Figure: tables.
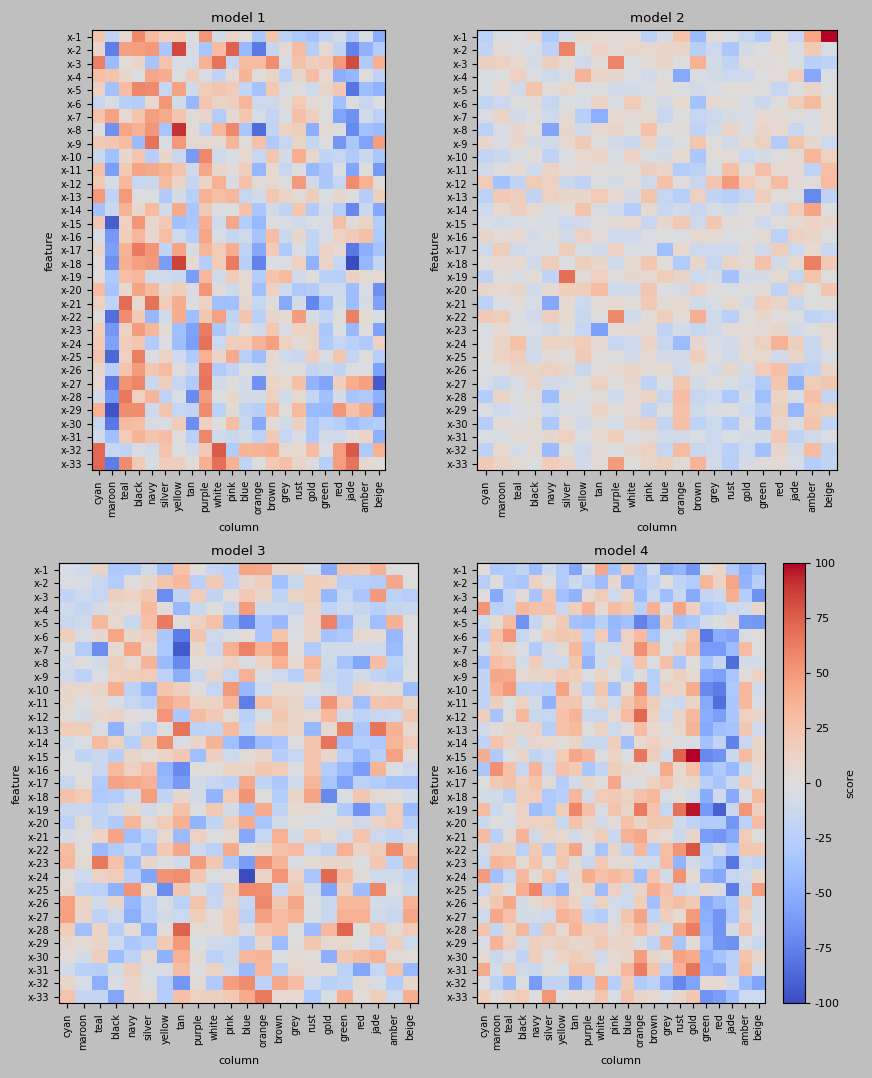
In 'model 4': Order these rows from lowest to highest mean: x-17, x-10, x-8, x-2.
x-2, x-8, x-10, x-17
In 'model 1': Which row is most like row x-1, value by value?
x-20
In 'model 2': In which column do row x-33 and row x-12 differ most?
rust
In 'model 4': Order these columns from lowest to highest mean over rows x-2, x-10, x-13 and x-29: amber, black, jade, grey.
jade, black, amber, grey
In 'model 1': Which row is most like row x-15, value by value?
x-25
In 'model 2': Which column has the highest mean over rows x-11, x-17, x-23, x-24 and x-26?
red
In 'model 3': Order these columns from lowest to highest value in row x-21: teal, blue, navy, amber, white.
blue, navy, amber, white, teal
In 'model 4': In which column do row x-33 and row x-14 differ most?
blue
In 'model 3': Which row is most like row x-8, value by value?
x-16
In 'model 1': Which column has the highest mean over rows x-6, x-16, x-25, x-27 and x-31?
purple
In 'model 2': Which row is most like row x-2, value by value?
x-19
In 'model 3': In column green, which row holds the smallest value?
x-17
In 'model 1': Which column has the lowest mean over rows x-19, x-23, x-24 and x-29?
maroon
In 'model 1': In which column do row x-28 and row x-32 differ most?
jade
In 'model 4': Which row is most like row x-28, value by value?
x-31
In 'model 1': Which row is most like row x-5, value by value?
x-17
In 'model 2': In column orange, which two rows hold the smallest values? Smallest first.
x-4, x-24
